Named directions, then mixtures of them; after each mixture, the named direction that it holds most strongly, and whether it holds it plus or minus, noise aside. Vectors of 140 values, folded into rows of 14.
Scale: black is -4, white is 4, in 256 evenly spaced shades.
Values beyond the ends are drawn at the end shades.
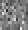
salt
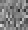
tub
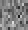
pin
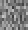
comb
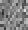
tub, minus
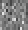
salt, plus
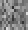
comb, plus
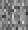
comb, minus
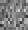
tub, minus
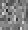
salt, plus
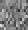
tub, plus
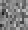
tub, minus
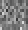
salt, plus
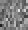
tub, minus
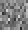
salt, minus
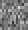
pin, minus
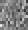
tub, plus
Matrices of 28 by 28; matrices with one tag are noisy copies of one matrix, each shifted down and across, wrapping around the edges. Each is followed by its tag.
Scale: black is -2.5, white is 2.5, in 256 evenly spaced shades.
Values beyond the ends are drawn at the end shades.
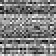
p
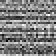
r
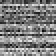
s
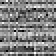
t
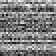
s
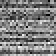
r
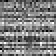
t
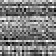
p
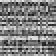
t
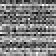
s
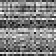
p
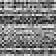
p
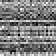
p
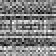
p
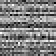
s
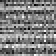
t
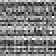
t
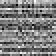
r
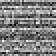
r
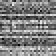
p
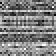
p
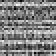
t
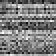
p
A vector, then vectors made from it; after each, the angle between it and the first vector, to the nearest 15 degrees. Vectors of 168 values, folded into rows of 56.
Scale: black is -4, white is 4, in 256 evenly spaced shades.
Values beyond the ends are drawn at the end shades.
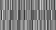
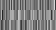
150 degrees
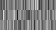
105 degrees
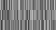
135 degrees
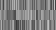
105 degrees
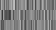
105 degrees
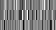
75 degrees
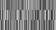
105 degrees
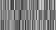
75 degrees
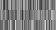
105 degrees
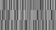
150 degrees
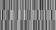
165 degrees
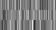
120 degrees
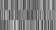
90 degrees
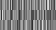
30 degrees
